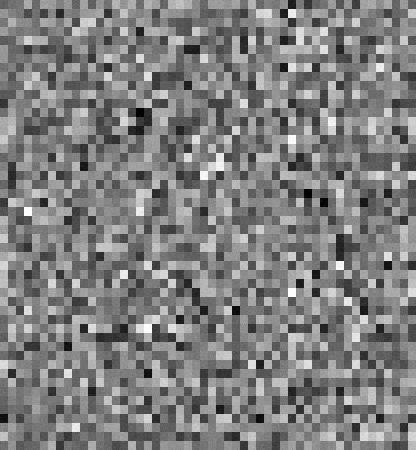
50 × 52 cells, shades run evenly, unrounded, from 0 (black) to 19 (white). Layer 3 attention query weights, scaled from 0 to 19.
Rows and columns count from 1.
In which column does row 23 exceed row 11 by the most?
2
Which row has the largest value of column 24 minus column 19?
42
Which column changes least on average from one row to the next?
3
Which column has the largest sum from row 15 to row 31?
1
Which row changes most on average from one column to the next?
37
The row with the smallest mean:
12
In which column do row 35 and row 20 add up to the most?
7
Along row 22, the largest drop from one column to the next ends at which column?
20
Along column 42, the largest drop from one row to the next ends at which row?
16
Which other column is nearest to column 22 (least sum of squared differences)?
13
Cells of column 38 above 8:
34
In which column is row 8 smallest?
36
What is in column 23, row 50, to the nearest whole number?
11
